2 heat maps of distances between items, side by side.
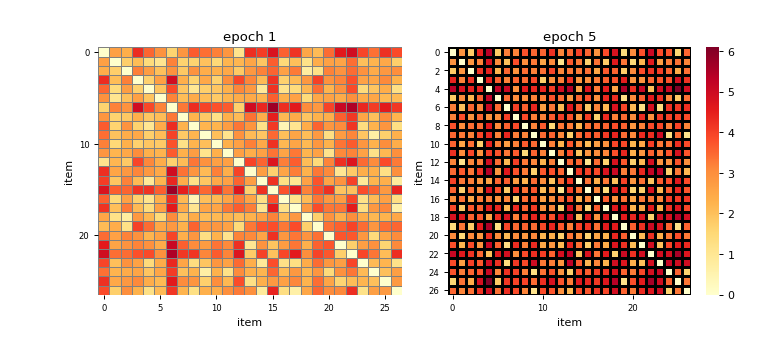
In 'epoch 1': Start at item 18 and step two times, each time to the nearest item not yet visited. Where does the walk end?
19
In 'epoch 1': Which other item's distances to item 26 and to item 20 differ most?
17
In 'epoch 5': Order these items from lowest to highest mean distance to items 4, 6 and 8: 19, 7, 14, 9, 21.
14, 21, 7, 9, 19
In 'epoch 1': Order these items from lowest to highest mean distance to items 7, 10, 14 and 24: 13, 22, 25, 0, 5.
5, 25, 13, 0, 22
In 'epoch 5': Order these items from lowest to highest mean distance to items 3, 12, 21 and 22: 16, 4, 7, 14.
14, 16, 7, 4
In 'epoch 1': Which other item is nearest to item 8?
16
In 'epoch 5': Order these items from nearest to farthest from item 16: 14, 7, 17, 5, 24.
7, 14, 5, 17, 24
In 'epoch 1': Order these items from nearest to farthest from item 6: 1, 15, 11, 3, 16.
1, 11, 16, 3, 15
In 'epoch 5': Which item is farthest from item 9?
23
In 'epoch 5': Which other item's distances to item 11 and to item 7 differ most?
8
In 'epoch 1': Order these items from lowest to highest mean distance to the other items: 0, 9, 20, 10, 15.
9, 10, 20, 0, 15
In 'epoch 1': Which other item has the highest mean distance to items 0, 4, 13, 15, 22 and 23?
6
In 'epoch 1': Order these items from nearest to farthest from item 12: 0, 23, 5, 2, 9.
0, 2, 5, 9, 23
